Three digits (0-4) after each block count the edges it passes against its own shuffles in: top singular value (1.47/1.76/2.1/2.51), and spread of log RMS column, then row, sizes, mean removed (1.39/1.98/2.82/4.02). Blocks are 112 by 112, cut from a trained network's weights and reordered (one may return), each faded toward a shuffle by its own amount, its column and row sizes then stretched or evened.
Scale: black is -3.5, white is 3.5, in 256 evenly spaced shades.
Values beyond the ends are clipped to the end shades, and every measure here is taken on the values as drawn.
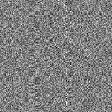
4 2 0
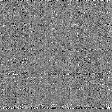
1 2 3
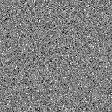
3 0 0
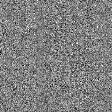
0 2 1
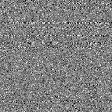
3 0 2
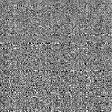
3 1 3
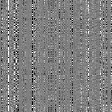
4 4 1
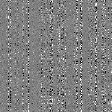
2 4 1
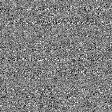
0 0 3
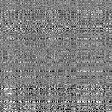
4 0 4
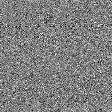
1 0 1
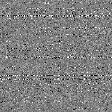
3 1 3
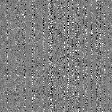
0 4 1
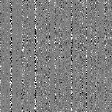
1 4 1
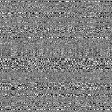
4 0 4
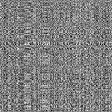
4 0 3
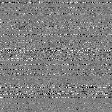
0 0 4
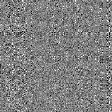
3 3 0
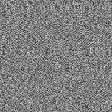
4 0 0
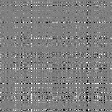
4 3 4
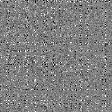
0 3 3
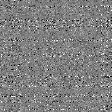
0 2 3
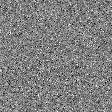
0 0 0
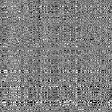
4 1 4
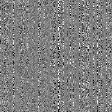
0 4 1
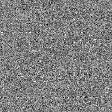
0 1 2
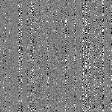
0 4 1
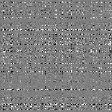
1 3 4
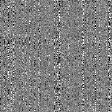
1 4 1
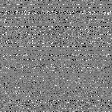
0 1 4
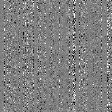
2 4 1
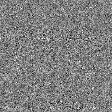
0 1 2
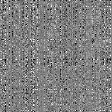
2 4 2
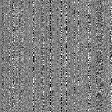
3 4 0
